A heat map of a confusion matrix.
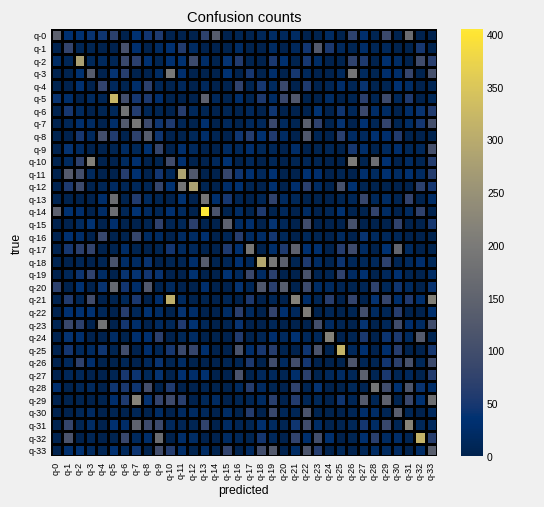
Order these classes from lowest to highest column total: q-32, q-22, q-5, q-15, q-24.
q-24, q-15, q-32, q-5, q-22
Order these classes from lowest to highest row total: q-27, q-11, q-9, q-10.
q-9, q-27, q-10, q-11
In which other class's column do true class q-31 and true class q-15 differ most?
q-7
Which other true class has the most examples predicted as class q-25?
q-12
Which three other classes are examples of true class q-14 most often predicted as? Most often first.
q-13, q-5, q-0
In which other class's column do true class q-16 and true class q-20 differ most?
q-5
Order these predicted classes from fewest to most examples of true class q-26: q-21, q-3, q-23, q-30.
q-23, q-3, q-30, q-21
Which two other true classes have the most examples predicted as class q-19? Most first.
q-18, q-33
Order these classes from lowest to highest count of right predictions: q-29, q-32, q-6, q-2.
q-29, q-6, q-2, q-32
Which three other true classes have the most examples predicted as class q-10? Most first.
q-21, q-3, q-29
